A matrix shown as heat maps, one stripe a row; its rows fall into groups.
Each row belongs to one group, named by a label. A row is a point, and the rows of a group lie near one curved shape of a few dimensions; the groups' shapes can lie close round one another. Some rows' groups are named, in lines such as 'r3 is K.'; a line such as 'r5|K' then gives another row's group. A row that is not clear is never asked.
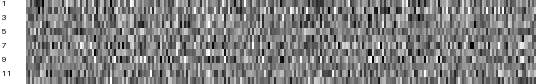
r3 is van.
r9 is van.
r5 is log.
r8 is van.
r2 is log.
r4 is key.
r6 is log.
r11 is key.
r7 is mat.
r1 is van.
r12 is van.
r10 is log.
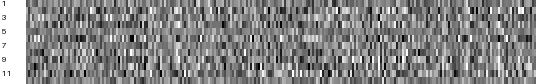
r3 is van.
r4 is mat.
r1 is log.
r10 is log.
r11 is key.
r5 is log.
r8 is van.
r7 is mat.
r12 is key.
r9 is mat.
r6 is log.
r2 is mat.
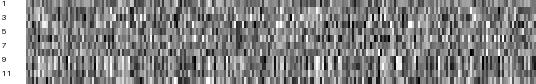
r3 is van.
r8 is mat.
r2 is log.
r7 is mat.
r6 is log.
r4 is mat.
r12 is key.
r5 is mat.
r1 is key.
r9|log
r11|van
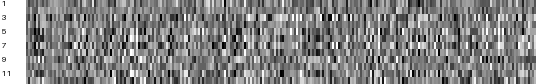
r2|log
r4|mat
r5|log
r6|van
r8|van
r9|log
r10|mat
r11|van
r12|van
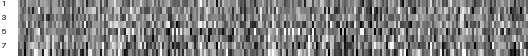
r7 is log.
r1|van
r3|log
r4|key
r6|mat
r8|mat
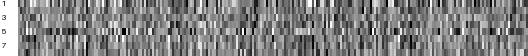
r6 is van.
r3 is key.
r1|log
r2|van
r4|key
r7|van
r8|log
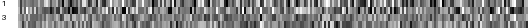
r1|mat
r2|log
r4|key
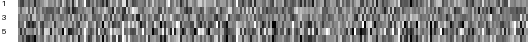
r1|van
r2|log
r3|mat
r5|mat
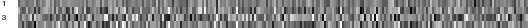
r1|log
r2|van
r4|van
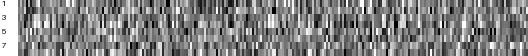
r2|van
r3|mat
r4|mat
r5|log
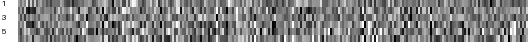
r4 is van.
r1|log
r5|mat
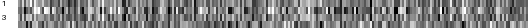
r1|van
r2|mat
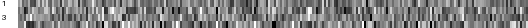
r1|key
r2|log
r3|van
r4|van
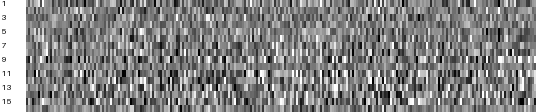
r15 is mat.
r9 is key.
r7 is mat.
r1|van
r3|van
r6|log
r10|log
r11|key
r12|van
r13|mat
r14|log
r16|key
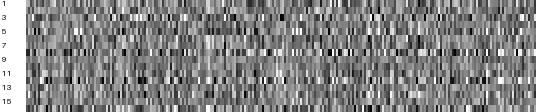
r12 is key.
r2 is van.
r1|key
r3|van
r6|van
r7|van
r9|log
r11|mat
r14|mat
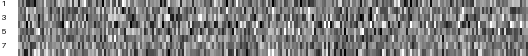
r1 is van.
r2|log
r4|key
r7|key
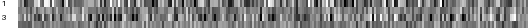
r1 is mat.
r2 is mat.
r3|mat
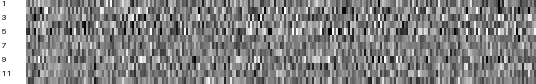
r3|log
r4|van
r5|key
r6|key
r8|mat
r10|log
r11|mat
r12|van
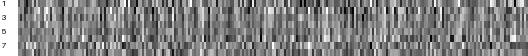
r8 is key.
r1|log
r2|mat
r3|mat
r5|mat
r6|mat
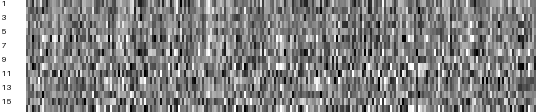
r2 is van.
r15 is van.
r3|mat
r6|mat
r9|key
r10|mat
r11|mat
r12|log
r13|log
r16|mat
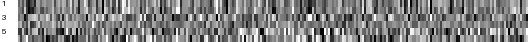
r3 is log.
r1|van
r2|van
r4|key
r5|key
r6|log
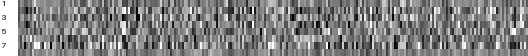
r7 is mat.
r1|mat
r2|log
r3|mat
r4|log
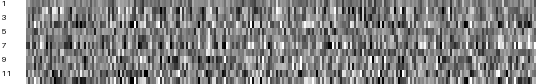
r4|log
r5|log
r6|key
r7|key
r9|van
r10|key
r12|log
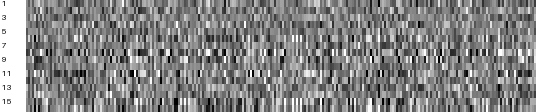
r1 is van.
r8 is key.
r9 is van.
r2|key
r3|log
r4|van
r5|mat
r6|key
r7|log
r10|log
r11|log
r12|key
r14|van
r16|key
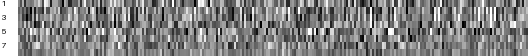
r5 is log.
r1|mat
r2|log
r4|mat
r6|van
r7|mat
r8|log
